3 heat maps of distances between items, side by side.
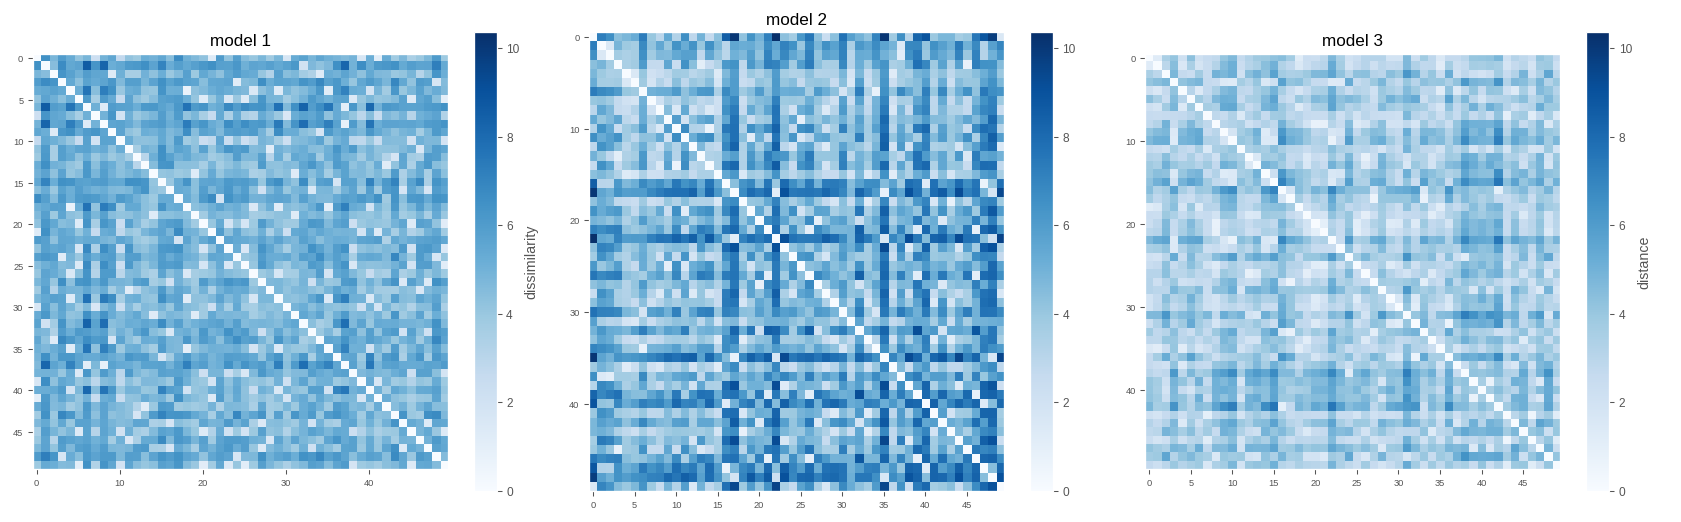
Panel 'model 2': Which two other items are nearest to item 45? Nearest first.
3, 13
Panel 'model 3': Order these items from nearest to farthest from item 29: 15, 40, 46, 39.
46, 15, 39, 40
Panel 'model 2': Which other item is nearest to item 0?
49
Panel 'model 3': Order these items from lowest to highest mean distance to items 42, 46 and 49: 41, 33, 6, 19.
33, 41, 19, 6
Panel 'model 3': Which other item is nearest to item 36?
32
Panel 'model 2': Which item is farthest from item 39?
32
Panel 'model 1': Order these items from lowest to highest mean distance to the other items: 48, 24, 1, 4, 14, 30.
30, 14, 4, 24, 48, 1
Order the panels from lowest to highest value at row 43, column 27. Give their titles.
model 3, model 2, model 1
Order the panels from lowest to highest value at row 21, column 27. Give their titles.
model 3, model 1, model 2
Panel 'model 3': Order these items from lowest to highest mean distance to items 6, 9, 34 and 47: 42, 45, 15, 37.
45, 37, 15, 42
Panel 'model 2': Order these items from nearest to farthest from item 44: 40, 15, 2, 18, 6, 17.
15, 18, 6, 2, 40, 17
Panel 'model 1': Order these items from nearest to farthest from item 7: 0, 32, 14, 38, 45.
0, 45, 38, 14, 32
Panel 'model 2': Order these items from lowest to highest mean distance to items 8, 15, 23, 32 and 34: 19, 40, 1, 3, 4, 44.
4, 44, 3, 19, 1, 40
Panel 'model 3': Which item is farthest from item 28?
31
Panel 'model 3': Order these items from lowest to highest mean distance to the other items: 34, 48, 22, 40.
34, 48, 40, 22
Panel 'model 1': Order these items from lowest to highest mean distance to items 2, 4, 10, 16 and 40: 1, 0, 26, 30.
26, 30, 0, 1
